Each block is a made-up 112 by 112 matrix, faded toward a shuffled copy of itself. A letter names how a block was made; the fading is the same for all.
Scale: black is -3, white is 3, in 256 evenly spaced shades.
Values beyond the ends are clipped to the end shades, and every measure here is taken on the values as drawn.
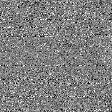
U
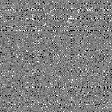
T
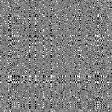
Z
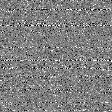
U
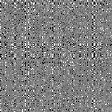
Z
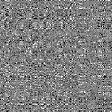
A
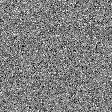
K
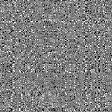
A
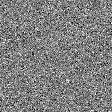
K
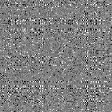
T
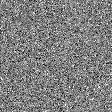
K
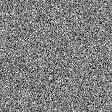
K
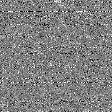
U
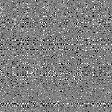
T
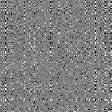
Z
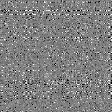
T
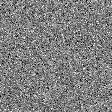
K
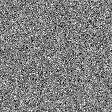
K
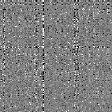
Z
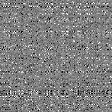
T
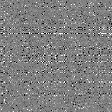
T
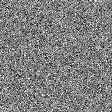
K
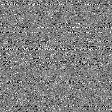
U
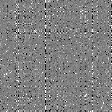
Z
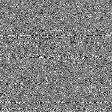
U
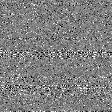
U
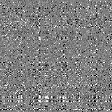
T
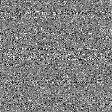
U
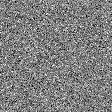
K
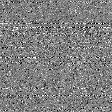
U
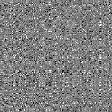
A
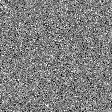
K
